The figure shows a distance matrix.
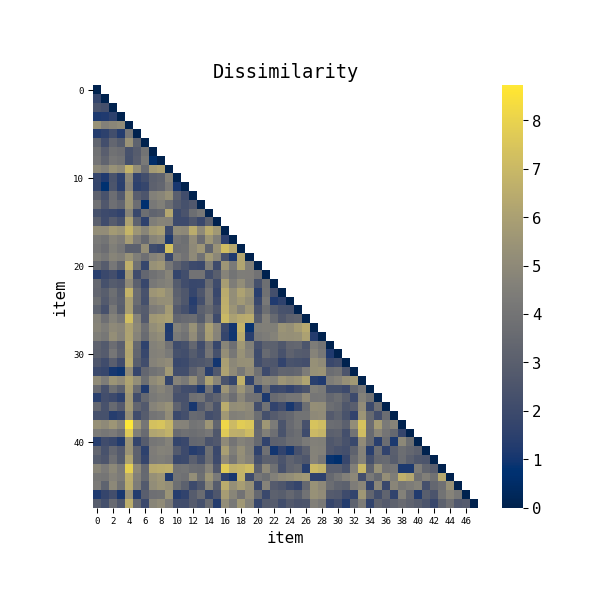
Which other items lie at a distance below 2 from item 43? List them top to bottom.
26, 38, 39
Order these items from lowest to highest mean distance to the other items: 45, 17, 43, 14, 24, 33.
24, 14, 45, 17, 43, 33
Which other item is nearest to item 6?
13
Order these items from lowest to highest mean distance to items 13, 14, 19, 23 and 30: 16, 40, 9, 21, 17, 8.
40, 21, 17, 9, 8, 16
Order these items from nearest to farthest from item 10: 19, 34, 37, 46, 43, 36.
46, 37, 34, 36, 43, 19
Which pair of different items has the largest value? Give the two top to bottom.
4, 38
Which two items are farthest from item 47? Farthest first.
4, 18
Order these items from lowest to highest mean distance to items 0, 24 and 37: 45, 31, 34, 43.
31, 34, 45, 43
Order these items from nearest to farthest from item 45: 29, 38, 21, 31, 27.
31, 29, 38, 21, 27
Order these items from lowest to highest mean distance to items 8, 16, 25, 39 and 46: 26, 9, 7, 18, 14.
14, 7, 26, 18, 9
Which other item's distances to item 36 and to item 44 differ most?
16
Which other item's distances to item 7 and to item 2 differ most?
8
